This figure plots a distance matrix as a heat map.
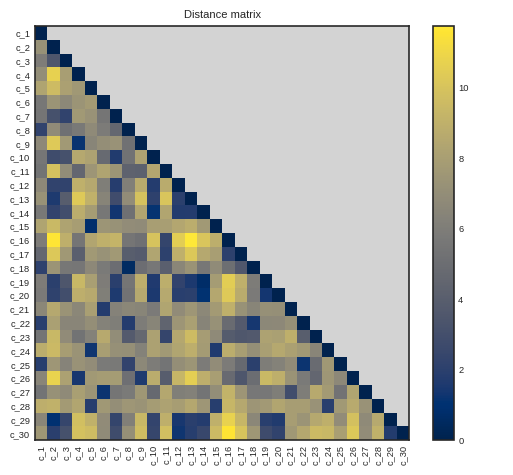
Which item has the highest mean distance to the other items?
c_16
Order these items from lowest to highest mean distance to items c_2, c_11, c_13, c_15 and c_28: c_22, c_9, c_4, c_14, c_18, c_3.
c_14, c_3, c_18, c_22, c_9, c_4
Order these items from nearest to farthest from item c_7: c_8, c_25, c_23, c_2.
c_2, c_8, c_25, c_23
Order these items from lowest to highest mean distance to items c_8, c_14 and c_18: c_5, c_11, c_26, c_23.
c_23, c_11, c_26, c_5
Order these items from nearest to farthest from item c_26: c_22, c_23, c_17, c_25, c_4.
c_4, c_17, c_23, c_22, c_25
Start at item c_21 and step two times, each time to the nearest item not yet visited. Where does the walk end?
c_27
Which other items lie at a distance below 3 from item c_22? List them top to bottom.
c_1, c_8, c_18, c_25
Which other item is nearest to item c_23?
c_11
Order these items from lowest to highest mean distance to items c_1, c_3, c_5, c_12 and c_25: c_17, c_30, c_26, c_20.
c_20, c_30, c_17, c_26
